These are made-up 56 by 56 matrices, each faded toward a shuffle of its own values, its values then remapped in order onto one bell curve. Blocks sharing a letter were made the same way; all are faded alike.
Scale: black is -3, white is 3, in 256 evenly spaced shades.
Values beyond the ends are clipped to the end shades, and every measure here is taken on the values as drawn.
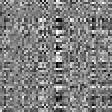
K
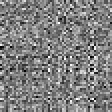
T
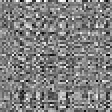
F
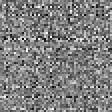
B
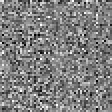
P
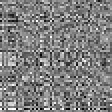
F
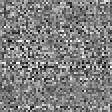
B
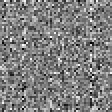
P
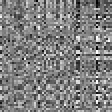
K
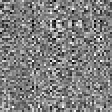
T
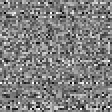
B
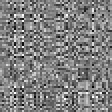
K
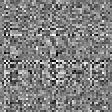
F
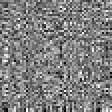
T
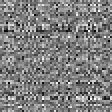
F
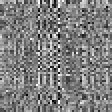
K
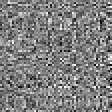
T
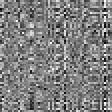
K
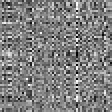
K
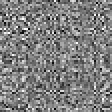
T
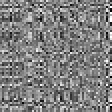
K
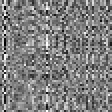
K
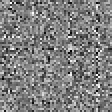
P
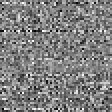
B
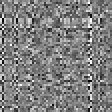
K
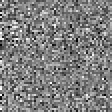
P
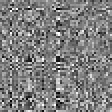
F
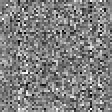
P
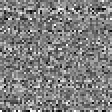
B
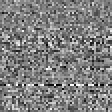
B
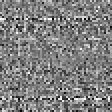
B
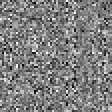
P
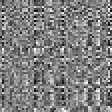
K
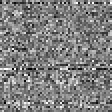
B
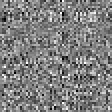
T
